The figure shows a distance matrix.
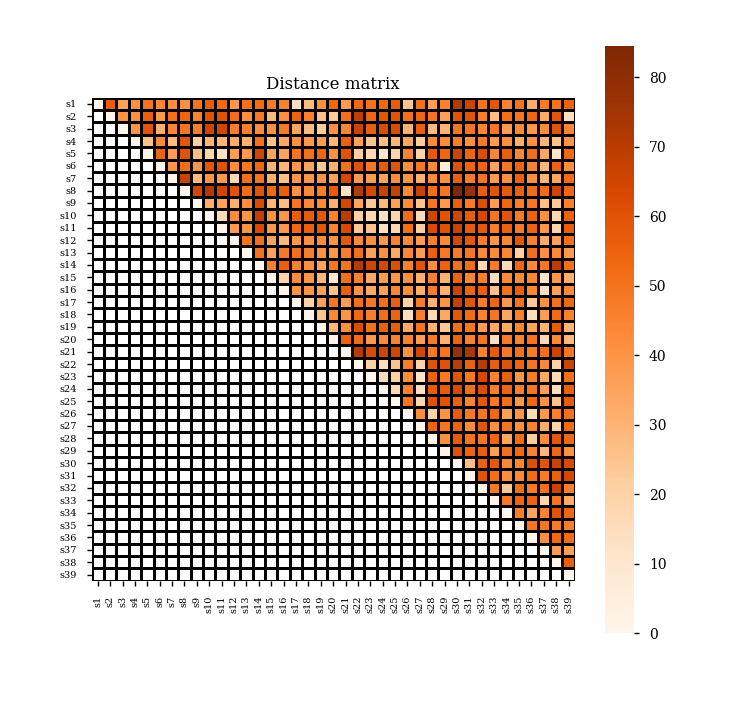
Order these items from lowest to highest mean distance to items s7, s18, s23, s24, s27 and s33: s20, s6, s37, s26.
s37, s20, s26, s6
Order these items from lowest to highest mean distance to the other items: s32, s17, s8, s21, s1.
s17, s1, s32, s21, s8
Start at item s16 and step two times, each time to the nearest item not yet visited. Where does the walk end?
s15
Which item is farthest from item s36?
s30
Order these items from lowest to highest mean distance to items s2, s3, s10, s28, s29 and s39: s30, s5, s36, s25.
s36, s5, s25, s30
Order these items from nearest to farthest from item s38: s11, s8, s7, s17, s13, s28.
s11, s7, s13, s17, s28, s8
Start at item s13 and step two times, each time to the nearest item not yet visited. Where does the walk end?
s4
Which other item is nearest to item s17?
s1
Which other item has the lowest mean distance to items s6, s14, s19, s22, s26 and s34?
s18
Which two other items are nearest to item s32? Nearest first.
s14, s34
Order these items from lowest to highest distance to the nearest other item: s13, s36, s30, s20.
s20, s36, s13, s30
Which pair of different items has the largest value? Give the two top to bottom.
s8, s30
